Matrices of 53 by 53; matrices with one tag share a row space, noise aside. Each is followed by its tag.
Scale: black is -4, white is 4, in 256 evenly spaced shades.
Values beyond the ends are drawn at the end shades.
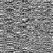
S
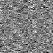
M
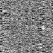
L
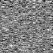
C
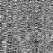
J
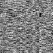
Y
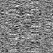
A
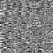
J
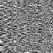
J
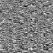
M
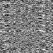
L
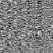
J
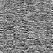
S
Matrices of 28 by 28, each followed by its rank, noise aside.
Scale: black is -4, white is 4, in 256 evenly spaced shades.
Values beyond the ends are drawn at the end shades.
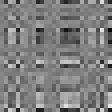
one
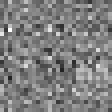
four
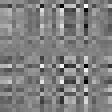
one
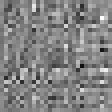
four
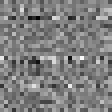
four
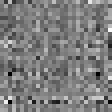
four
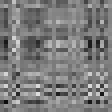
two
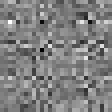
three
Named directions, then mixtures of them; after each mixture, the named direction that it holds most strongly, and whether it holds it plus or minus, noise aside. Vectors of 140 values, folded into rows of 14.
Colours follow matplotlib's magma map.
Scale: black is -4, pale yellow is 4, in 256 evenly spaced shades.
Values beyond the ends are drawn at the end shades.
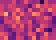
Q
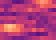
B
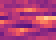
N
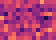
Q, minus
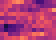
B, minus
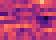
N, minus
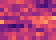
B, minus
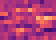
N, plus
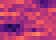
B, minus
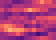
B, plus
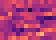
N, minus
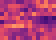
N, minus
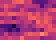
B, minus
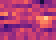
N, plus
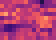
B, minus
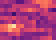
B, plus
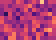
Q, minus
